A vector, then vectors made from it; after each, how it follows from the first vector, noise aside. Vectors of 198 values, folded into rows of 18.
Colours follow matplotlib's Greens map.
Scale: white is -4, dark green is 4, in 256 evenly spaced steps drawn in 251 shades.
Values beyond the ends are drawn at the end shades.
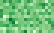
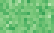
reversed, shrunk.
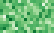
sign-scrambled.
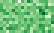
reversed.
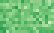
wrapped around, shrunk.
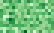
copied.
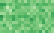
wrapped around, negated, shrunk.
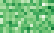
wrapped around.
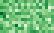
wrapped around.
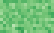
wrapped around, shrunk.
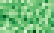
sign-scrambled.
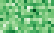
wrapped around.
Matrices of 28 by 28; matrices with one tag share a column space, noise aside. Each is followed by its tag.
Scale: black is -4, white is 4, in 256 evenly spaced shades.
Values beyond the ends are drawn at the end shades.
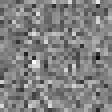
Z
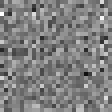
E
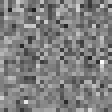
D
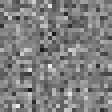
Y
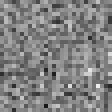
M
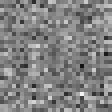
M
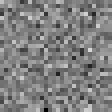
E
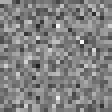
E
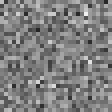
Z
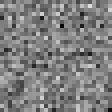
Y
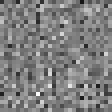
M
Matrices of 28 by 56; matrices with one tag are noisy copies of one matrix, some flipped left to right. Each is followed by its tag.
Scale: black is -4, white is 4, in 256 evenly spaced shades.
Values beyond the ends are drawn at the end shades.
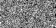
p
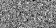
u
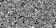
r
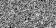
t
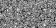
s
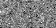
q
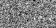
u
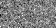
p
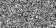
p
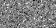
u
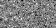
u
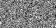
p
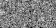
q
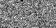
u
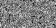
r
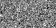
s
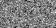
q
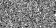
s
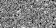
r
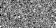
p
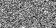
r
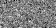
t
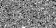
r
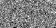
q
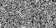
r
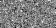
q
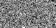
r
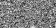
r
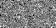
p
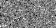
p
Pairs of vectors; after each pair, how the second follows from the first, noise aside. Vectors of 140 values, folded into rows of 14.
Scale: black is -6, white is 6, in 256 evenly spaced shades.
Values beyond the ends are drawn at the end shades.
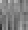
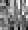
reversed, negated, scaled up.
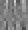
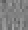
reversed, shrunk.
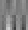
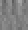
reversed, shrunk.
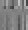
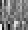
reversed, negated, scaled up.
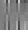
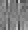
copied.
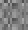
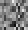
reversed, scaled up.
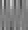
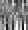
reversed, scaled up.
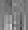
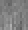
shrunk.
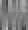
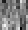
reversed, scaled up.
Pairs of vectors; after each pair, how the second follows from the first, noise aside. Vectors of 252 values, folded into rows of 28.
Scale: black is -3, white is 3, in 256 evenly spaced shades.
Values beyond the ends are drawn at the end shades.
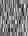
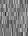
wrapped around, shrunk.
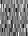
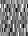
copied.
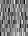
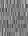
wrapped around, shrunk.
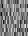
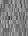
wrapped around, negated, shrunk.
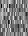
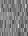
wrapped around, negated, shrunk.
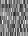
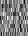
copied.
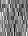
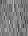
reversed, negated, shrunk.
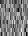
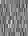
wrapped around, negated, shrunk.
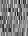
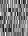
copied.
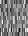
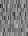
reversed, negated, shrunk.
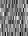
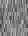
reversed, negated, shrunk.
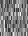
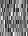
copied.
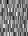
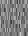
reversed, negated, shrunk.
